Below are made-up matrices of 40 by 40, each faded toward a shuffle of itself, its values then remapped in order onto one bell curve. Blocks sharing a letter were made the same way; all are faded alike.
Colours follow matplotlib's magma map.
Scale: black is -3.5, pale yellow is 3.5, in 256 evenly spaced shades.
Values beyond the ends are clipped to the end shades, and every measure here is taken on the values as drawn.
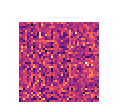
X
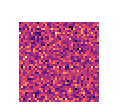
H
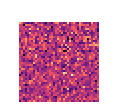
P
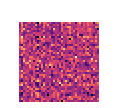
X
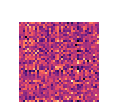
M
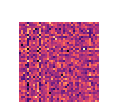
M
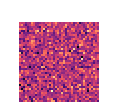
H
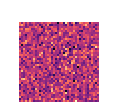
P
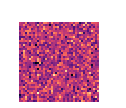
P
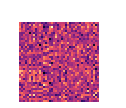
X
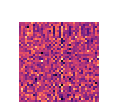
X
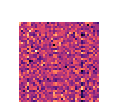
M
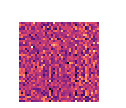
M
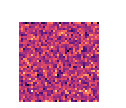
H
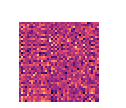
M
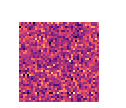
H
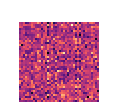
X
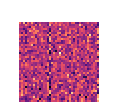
X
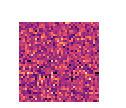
H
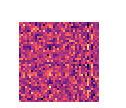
X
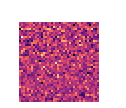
H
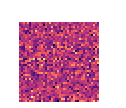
H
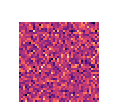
P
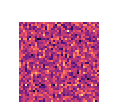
H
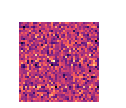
H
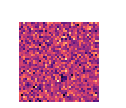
P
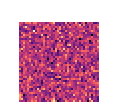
P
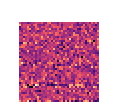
H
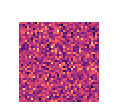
P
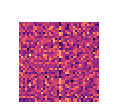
X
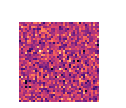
P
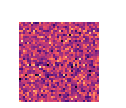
H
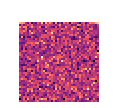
H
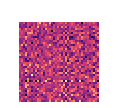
M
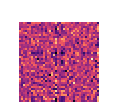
X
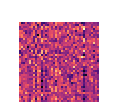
M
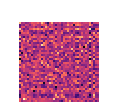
M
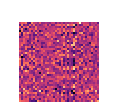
X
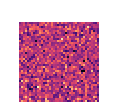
P
